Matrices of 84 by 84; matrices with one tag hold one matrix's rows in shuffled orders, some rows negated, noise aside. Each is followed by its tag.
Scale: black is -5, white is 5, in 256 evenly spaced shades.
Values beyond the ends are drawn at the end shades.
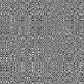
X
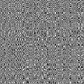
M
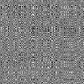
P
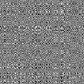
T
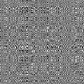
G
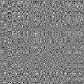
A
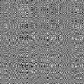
G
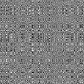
X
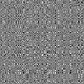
M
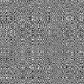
X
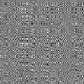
G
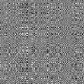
G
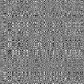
A
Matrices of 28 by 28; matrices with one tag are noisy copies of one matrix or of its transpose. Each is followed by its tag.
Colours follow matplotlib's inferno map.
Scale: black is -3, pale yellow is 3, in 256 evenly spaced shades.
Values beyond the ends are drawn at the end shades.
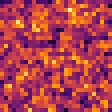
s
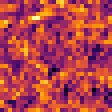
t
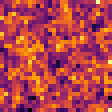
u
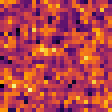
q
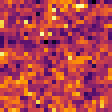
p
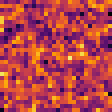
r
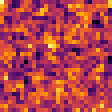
q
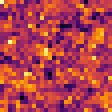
q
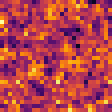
p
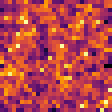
s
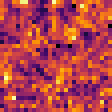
p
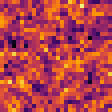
p
